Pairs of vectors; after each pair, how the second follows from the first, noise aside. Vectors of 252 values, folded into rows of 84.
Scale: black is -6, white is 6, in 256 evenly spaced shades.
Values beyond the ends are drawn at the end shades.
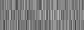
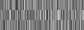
copied.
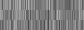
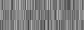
copied.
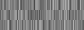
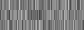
copied.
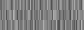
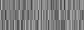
wrapped around, negated.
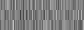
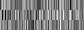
reversed, negated, scaled up.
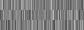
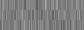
wrapped around, shrunk.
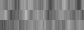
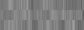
wrapped around, shrunk.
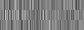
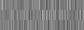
wrapped around, shrunk.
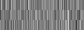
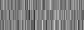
wrapped around, negated.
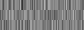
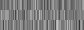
wrapped around, negated.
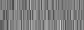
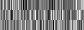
reversed, negated, scaled up.
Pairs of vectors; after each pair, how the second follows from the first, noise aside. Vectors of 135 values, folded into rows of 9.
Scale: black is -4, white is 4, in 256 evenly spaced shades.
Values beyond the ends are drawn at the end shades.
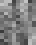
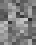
wrapped around.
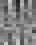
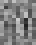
wrapped around.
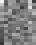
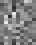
wrapped around.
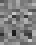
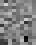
wrapped around.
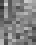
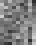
reversed, negated.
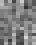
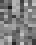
reversed, negated.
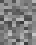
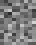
wrapped around.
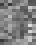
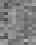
reversed, negated, shrunk.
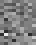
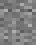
reversed, negated, shrunk.
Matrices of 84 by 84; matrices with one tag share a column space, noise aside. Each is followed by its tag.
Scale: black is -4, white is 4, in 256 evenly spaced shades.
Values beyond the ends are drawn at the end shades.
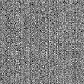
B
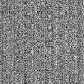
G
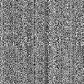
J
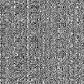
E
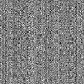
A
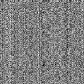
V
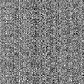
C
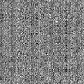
C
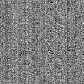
B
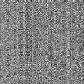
V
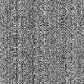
A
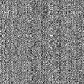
G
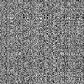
C
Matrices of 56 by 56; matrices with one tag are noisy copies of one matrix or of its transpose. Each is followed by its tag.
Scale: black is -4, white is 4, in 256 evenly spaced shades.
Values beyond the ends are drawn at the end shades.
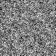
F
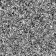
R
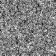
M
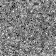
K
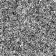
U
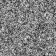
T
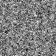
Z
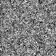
F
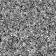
Z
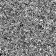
M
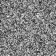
F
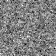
T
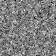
Z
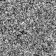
R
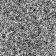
K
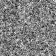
U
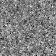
M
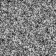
F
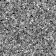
R
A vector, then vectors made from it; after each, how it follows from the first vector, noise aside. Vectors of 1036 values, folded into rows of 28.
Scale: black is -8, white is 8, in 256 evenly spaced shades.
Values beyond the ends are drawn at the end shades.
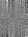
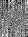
negated, scaled up.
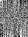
reversed, scaled up.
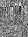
wrapped around, negated, scaled up.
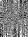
reversed, scaled up.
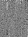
partly zeroed.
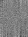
reversed, negated, shrunk.
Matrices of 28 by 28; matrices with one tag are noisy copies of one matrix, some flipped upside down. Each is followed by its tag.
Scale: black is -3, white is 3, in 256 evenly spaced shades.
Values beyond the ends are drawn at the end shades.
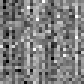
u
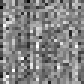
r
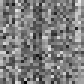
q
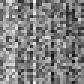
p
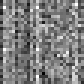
r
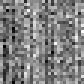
u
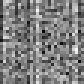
r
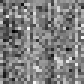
u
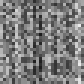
q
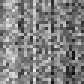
p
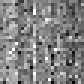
p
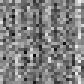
q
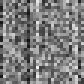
r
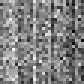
p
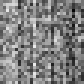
p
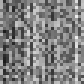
u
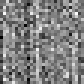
r
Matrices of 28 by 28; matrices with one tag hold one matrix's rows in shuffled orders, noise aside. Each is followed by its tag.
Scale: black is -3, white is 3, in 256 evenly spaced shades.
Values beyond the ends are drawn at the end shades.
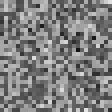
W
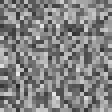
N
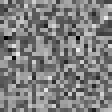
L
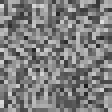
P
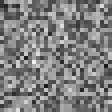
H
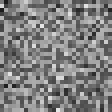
H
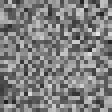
N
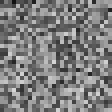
L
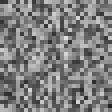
N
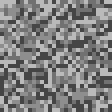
W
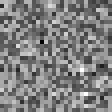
W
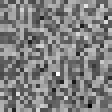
N
